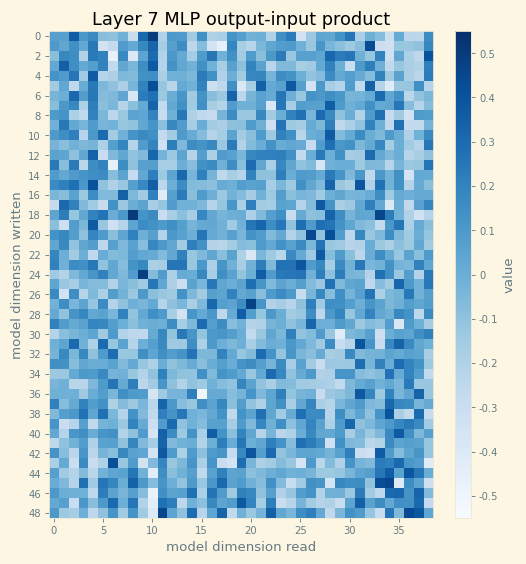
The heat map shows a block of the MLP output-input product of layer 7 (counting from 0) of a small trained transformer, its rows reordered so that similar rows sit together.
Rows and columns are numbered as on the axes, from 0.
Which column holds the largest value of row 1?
32
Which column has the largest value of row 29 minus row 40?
15
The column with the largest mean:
23
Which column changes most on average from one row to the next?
33
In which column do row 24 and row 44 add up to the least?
10
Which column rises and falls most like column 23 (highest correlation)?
4
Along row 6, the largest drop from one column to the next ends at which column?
19
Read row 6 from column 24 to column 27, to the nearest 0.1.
0 -0.1 0.1 0.1
